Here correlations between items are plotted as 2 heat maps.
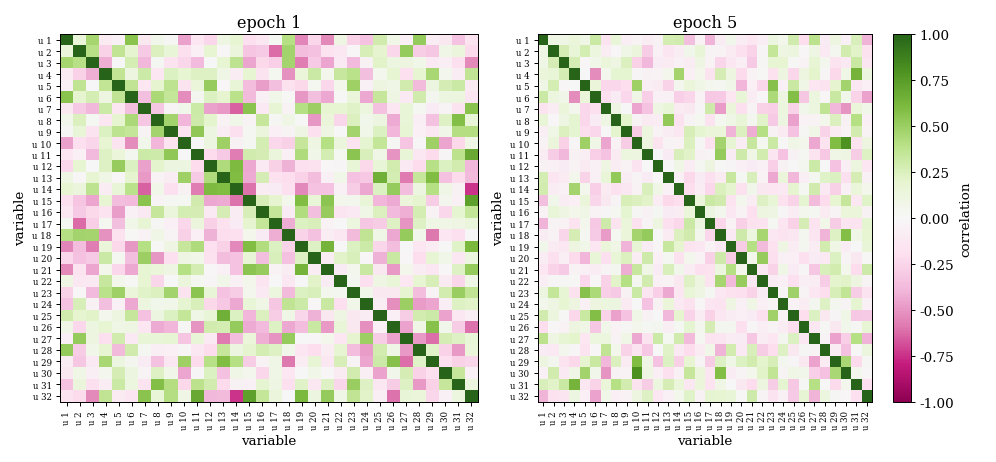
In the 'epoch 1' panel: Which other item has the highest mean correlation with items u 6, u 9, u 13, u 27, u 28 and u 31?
u 8
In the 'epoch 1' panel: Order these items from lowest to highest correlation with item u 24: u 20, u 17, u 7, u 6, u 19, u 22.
u 6, u 17, u 22, u 20, u 7, u 19
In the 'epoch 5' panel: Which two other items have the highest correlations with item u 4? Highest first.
u 31, u 14
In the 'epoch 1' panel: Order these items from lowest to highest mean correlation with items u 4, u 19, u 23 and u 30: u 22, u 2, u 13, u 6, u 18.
u 18, u 13, u 2, u 6, u 22
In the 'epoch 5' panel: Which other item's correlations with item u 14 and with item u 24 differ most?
u 11
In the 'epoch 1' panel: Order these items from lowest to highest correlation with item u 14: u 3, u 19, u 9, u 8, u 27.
u 19, u 27, u 9, u 8, u 3
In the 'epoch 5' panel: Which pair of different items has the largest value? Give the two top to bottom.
u 10, u 30
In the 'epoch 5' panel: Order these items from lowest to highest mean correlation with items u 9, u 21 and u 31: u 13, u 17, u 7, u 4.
u 17, u 7, u 13, u 4
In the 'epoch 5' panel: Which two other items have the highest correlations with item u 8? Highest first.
u 13, u 31
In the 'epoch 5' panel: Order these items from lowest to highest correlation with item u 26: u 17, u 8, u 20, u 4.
u 20, u 8, u 4, u 17
